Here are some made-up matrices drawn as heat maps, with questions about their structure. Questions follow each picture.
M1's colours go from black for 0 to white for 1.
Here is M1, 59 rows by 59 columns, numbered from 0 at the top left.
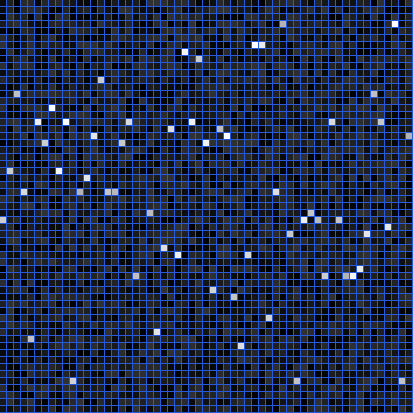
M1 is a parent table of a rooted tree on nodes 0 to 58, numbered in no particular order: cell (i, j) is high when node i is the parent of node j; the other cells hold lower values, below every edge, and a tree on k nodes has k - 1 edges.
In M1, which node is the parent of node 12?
25
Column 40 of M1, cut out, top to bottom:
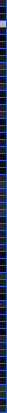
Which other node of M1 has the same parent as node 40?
56
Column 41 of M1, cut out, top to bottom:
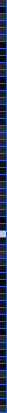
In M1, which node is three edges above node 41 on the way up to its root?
54
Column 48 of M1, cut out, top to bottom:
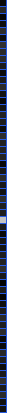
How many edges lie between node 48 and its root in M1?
4
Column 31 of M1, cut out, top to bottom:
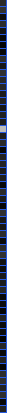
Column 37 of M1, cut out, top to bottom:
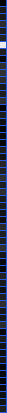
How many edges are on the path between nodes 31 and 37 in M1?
5
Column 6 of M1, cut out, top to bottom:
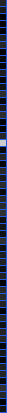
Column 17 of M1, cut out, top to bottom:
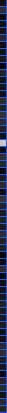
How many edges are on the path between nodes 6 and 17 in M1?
2
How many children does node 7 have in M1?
1
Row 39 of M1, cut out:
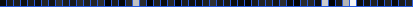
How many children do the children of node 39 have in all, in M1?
4
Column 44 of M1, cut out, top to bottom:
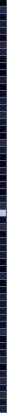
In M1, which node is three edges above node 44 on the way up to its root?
33
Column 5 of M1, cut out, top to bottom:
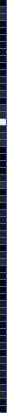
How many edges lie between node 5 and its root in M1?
2
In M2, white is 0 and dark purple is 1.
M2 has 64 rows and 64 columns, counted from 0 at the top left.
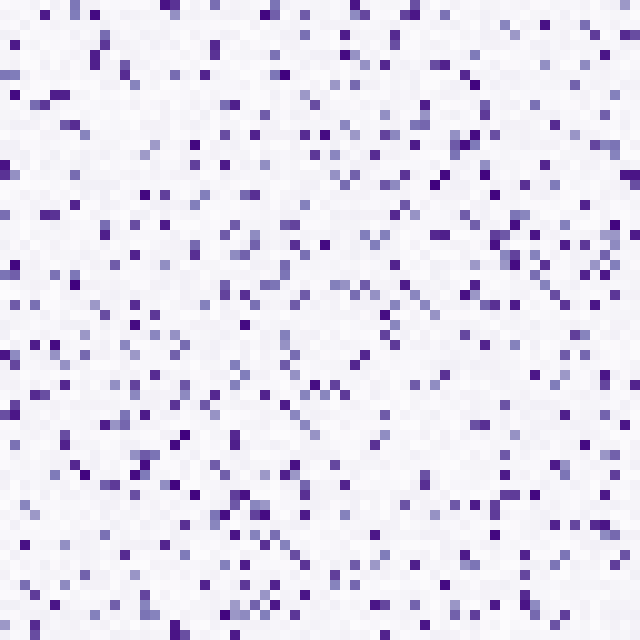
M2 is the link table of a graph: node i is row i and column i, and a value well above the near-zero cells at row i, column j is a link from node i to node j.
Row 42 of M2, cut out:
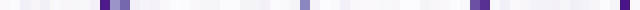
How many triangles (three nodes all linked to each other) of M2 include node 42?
3
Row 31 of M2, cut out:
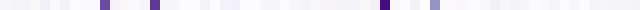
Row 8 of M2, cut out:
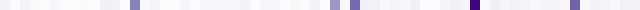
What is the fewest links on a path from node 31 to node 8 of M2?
3
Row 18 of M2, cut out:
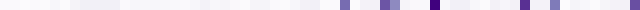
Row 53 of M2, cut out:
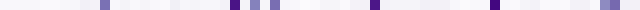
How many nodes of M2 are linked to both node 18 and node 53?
0
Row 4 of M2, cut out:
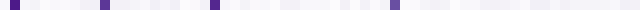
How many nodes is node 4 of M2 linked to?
4
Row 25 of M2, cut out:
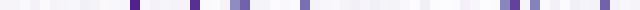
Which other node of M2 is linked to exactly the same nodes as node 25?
node 49
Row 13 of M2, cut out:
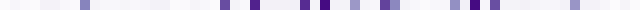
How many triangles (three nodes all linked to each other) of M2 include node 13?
8
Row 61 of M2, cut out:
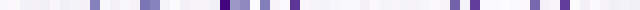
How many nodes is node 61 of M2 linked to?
12
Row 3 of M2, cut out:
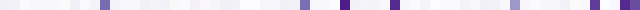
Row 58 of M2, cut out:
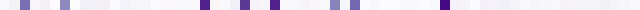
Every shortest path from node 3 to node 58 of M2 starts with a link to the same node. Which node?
node 30
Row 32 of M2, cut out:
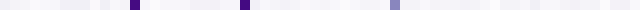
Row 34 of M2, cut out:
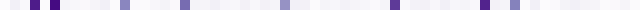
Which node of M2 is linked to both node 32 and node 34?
node 39
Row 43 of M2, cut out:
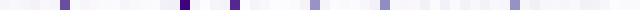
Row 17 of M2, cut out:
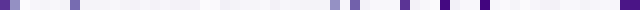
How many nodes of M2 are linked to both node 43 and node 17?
0
